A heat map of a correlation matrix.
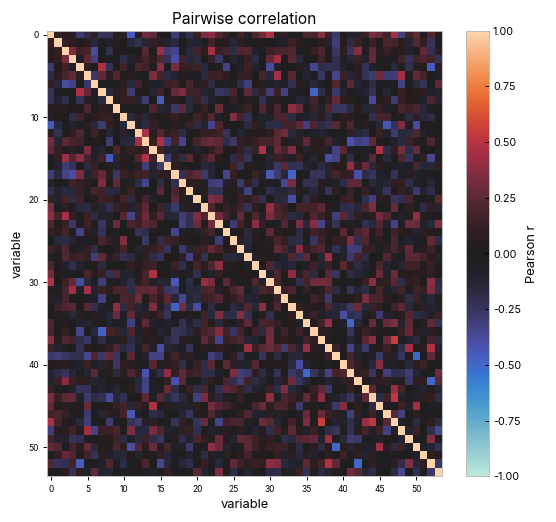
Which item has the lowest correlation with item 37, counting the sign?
23
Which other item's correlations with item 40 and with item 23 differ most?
34
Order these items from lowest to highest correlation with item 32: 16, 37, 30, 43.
30, 37, 16, 43
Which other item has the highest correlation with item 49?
38
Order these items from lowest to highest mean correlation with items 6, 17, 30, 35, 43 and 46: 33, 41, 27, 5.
5, 33, 41, 27
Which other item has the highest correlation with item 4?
7
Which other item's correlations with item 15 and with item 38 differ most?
52
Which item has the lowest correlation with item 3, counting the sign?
17
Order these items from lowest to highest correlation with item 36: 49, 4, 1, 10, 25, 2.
4, 25, 10, 1, 2, 49
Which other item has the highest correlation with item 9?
33
